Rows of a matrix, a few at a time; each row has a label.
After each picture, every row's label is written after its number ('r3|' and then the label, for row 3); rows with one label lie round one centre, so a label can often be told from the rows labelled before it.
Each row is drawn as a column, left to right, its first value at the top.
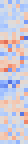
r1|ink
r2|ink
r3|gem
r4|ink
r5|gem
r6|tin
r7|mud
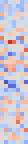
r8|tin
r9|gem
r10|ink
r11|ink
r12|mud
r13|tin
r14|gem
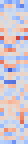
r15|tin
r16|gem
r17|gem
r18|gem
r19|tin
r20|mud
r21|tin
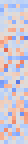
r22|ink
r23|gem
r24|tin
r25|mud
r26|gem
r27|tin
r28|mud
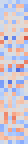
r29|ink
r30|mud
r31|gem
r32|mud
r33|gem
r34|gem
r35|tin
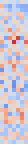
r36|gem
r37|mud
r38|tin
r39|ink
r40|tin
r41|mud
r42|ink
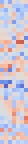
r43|gem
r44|ink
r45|gem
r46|mud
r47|ink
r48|ink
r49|mud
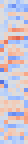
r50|gem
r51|ink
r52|tin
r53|tin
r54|tin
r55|tin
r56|mud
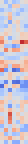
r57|ink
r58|gem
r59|mud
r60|gem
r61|gem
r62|ink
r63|ink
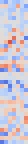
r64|gem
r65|gem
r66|ink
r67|tin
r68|gem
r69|ink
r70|mud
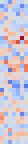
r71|mud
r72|tin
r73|gem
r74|ink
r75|ink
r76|tin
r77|ink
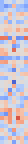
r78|tin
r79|tin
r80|mud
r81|gem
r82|mud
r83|mud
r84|tin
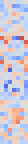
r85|tin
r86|ink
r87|gem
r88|mud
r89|mud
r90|tin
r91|ink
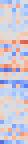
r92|gem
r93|gem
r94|gem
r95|ink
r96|gem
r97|ink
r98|ink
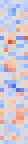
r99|mud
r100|gem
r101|ink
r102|ink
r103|mud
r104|mud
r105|tin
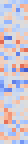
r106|ink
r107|mud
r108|mud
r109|gem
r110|ink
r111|gem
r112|gem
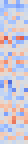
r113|ink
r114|tin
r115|ink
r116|mud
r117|tin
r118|tin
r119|mud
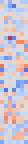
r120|gem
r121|mud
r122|tin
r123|mud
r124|ink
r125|ink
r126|gem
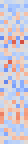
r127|mud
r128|gem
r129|tin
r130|ink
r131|mud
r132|ink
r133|mud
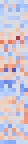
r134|ink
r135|gem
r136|ink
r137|gem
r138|tin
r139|ink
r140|mud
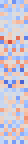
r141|tin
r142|gem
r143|ink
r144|gem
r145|tin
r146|gem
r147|mud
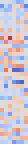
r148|tin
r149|ink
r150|tin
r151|gem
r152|gem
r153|gem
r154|mud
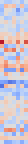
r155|ink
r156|gem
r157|gem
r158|gem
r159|ink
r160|gem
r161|ink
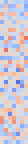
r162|mud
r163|gem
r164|tin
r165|mud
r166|gem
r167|ink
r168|tin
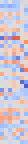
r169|mud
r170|tin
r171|mud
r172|tin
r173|tin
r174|gem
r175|ink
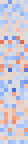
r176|ink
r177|mud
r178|gem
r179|mud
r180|tin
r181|ink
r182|gem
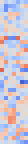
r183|ink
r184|tin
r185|mud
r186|mud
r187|tin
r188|gem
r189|gem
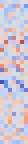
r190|gem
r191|ink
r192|mud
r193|tin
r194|gem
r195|ink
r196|mud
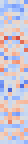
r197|ink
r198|tin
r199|mud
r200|tin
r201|tin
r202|ink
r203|gem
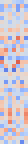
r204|tin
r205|gem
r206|mud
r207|gem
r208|tin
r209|gem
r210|mud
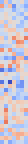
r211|gem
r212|mud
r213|gem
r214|tin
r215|ink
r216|ink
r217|tin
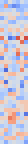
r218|tin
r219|gem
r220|mud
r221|mud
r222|tin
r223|ink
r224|tin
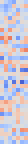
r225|tin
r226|ink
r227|tin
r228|gem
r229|mud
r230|gem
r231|gem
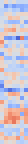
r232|ink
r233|mud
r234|mud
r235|mud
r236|mud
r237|tin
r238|mud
